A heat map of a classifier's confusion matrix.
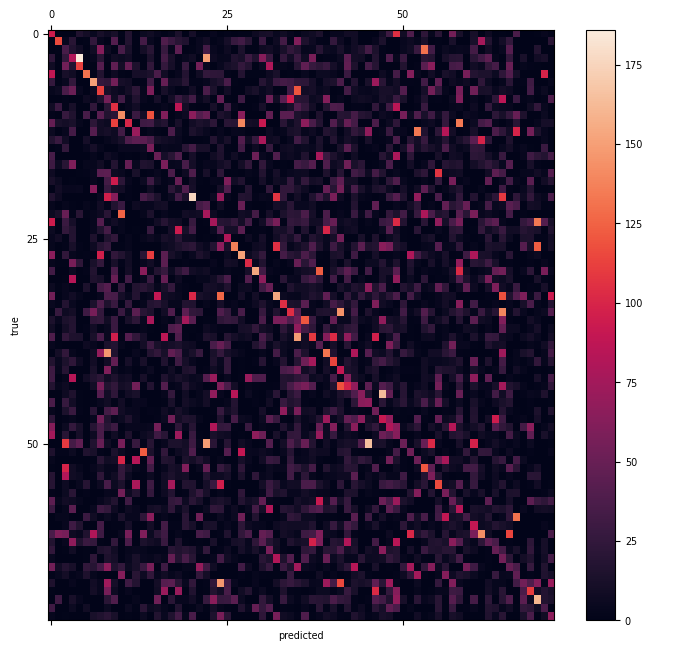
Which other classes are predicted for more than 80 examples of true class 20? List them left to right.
8, 32, 64
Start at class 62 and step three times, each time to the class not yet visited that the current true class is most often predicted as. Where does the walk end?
36
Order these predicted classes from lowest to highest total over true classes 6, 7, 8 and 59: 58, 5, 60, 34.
5, 60, 58, 34
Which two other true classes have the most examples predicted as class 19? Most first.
35, 53
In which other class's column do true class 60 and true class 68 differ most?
46
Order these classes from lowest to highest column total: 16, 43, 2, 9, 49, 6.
6, 2, 16, 43, 9, 49
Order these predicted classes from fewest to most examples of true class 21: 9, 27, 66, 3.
3, 9, 66, 27
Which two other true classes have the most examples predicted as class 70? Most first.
5, 29
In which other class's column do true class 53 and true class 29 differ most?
38
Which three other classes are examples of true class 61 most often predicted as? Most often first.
65, 51, 6
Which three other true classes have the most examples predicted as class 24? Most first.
67, 32, 55
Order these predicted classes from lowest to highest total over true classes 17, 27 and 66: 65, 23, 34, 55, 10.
23, 65, 34, 10, 55
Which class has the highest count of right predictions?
20
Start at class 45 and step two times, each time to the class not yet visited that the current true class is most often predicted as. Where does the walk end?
47
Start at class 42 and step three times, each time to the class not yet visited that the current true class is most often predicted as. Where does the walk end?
31
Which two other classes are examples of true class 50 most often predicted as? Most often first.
45, 22
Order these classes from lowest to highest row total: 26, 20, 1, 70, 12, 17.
70, 17, 1, 12, 26, 20
